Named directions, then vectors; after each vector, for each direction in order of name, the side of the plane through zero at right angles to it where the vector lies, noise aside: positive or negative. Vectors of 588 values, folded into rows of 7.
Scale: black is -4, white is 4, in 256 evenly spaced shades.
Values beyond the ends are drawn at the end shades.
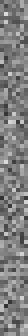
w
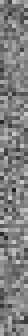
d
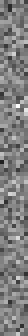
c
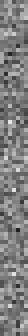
negative, negative, positive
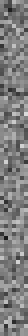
positive, positive, positive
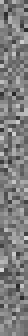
positive, positive, negative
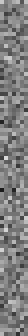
negative, positive, negative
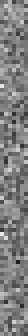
negative, negative, negative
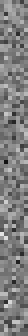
negative, negative, negative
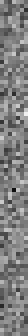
positive, positive, negative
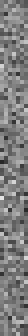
positive, negative, negative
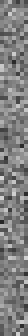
positive, negative, negative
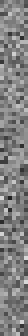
positive, negative, negative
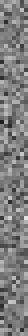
negative, positive, negative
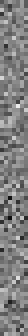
positive, negative, positive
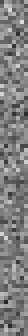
negative, negative, negative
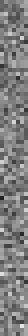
negative, positive, positive
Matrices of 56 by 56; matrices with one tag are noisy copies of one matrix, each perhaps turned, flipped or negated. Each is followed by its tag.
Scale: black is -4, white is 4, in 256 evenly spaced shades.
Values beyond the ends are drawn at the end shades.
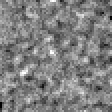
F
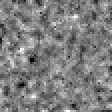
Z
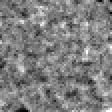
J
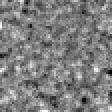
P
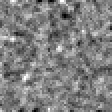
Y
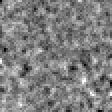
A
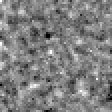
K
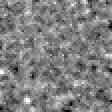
P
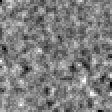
A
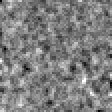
A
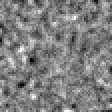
Z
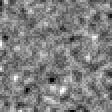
Z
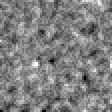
K
